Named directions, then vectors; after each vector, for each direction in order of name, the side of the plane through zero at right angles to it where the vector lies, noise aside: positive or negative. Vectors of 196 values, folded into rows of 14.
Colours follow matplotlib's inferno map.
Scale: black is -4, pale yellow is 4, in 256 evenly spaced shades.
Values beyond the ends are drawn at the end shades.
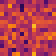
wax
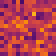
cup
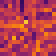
positive, positive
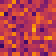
negative, positive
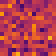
negative, positive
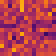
negative, negative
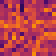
positive, positive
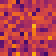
negative, positive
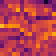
positive, positive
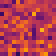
positive, negative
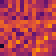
positive, positive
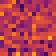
negative, positive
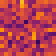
negative, negative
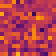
negative, positive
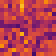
negative, negative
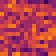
negative, positive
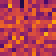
positive, positive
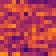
negative, positive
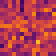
positive, positive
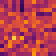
positive, positive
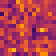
positive, negative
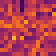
positive, positive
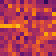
positive, positive
